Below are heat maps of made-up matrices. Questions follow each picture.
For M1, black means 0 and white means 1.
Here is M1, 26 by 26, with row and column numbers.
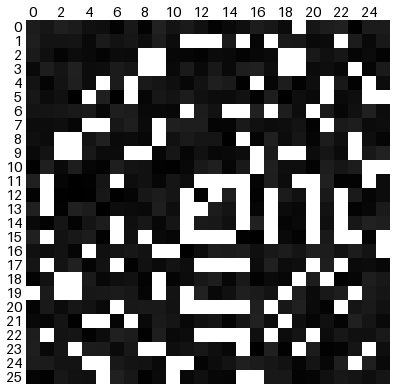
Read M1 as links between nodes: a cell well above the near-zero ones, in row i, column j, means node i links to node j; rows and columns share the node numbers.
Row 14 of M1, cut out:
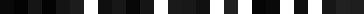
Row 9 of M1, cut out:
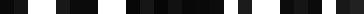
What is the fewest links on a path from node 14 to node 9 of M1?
3
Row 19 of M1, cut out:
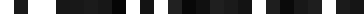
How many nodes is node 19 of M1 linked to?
7
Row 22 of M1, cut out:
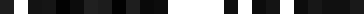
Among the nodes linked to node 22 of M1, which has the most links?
node 15
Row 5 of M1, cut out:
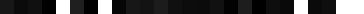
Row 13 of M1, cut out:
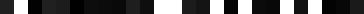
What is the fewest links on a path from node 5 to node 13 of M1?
3
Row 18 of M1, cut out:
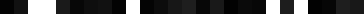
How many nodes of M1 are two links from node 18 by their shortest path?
8
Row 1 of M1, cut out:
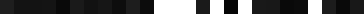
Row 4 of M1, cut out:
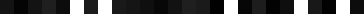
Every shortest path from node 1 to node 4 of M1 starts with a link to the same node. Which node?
node 11
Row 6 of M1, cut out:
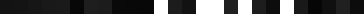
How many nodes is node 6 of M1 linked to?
5
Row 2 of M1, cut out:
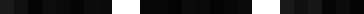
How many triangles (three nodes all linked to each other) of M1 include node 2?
4
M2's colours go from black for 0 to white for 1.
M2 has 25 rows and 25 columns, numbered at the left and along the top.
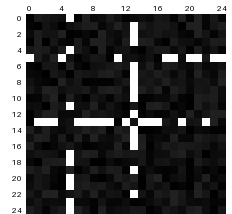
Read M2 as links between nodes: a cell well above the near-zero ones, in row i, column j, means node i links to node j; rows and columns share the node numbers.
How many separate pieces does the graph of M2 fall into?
2
